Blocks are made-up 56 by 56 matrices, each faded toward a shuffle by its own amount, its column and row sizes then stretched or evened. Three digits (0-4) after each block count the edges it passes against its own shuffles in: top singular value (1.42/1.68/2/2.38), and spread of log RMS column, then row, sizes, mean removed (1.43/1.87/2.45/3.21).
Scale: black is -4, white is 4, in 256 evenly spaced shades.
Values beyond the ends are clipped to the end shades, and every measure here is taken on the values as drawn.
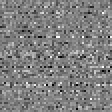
0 0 4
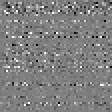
1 1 4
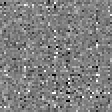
0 2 2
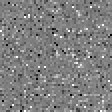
0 0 1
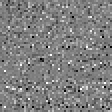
0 0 2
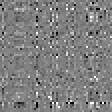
4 2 2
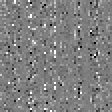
0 3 0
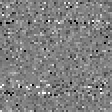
0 0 2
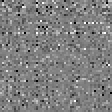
2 1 3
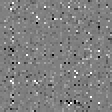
0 2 1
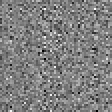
2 3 0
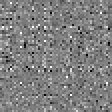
2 2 1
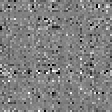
2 2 3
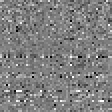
2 1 3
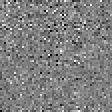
2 1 2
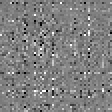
1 3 3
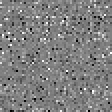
2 0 1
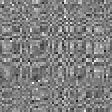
4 1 1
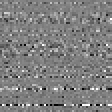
4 0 4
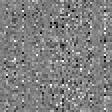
2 3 0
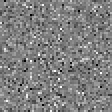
0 1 0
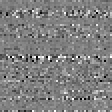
2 0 4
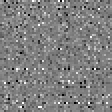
0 1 2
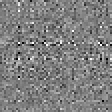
3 2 3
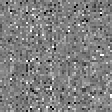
2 2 0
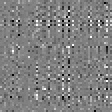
4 3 2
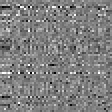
4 1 3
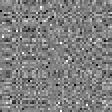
4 0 1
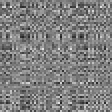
4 2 4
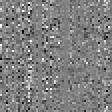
0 4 0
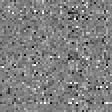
1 1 2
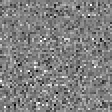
0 0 2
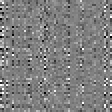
4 4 1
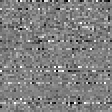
0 0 4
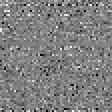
0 0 3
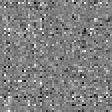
0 2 3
